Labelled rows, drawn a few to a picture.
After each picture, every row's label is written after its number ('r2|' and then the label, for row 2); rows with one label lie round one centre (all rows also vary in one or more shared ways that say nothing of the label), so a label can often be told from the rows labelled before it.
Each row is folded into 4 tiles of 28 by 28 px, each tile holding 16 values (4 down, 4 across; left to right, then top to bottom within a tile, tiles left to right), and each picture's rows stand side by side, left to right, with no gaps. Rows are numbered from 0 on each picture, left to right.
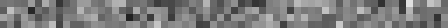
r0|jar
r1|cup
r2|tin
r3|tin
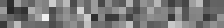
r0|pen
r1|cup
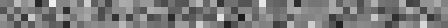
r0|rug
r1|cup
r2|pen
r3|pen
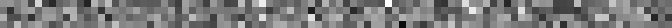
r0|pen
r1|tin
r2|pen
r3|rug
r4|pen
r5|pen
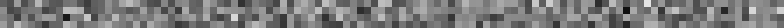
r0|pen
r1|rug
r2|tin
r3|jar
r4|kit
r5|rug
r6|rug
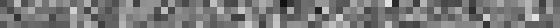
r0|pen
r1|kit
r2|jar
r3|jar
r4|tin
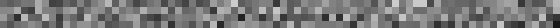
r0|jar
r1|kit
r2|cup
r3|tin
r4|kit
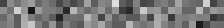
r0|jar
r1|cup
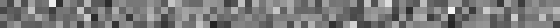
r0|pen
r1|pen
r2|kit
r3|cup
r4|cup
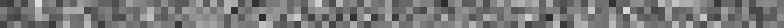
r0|pen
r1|rug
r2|cup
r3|cup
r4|tin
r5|kit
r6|cup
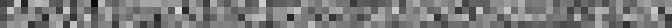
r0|kit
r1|kit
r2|pen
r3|tin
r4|tin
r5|rug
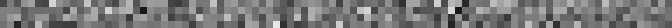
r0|rug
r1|jar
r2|jar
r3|tin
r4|cup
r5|cup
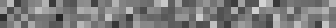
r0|cup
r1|jar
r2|kit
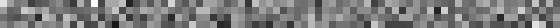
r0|cup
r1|cup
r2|kit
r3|rug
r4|pen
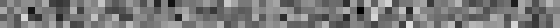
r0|jar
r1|pen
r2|cup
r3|rug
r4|tin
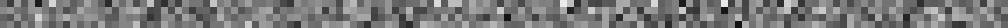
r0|rug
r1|kit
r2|rug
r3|kit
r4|cup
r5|cup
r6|rug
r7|cup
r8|rug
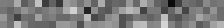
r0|pen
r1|jar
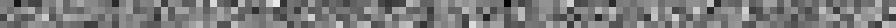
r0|tin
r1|kit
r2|jar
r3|tin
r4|jar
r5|cup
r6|pen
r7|rug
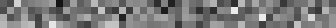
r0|jar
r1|rug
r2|rug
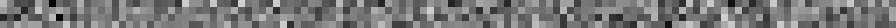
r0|cup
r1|tin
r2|rug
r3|rug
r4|jar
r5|cup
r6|kit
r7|kit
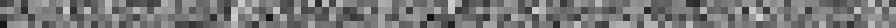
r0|kit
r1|tin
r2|kit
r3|cup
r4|cup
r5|pen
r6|tin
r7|rug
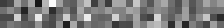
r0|rug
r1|jar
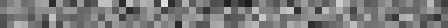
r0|kit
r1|rug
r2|tin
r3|cup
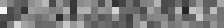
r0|cup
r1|jar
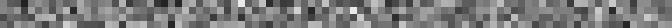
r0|tin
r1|tin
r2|pen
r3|jar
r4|cup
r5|rug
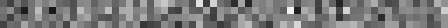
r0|rug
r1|kit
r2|kit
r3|kit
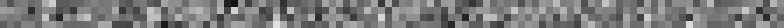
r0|jar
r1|rug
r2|kit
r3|pen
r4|pen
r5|jar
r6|pen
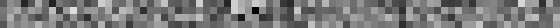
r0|kit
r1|jar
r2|jar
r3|rug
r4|tin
